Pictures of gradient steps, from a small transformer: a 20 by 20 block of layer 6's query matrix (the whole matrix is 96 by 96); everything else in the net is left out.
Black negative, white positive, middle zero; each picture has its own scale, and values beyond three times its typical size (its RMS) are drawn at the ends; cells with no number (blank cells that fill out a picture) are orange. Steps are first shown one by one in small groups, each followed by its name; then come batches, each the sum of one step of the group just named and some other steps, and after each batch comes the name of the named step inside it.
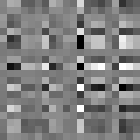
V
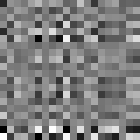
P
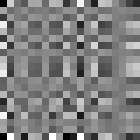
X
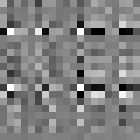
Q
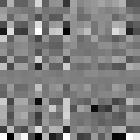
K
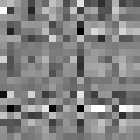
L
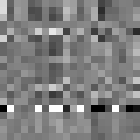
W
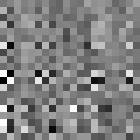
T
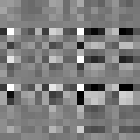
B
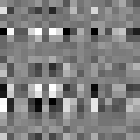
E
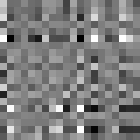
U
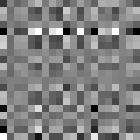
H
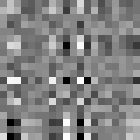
L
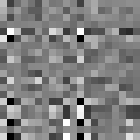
B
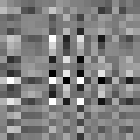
L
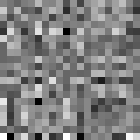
K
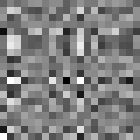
H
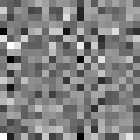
H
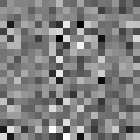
P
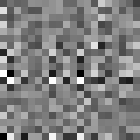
X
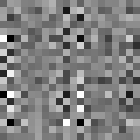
U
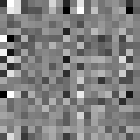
L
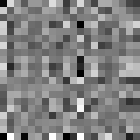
X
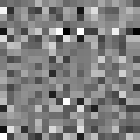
H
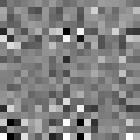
H
